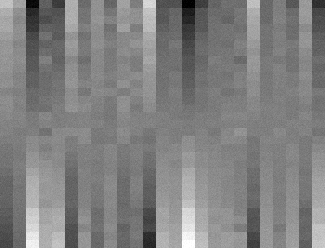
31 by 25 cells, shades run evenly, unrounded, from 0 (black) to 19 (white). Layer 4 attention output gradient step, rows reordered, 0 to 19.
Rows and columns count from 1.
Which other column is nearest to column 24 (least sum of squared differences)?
8
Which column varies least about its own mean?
22
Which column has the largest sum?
15
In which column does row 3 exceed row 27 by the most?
12
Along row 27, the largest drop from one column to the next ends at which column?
6
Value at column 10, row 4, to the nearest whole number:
12
